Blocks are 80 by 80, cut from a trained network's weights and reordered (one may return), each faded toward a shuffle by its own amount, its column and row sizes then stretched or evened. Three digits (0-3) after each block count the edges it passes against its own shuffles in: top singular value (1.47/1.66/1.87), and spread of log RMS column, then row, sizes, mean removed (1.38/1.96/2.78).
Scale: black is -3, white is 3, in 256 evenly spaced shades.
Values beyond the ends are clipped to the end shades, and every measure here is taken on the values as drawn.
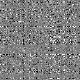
0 2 3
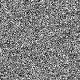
1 0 0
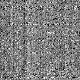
1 0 2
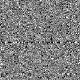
2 1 1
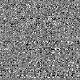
1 1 3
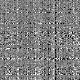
3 2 3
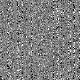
0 3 0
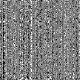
3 3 1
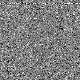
0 0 1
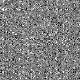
0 1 2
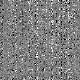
0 3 2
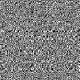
3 1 2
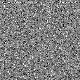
0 0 0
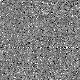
0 1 1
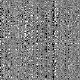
2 3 2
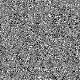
0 0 2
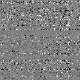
0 2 3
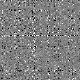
1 3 2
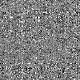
0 0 2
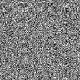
3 1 0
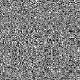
3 2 2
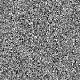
0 1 0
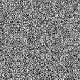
2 0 1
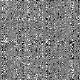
0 3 2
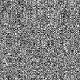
3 1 1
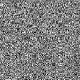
3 0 2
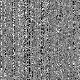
2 3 0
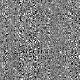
1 3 1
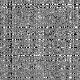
3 1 3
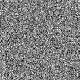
1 0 0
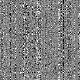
2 3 1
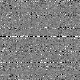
3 1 3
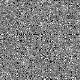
1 1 1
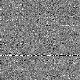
3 1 2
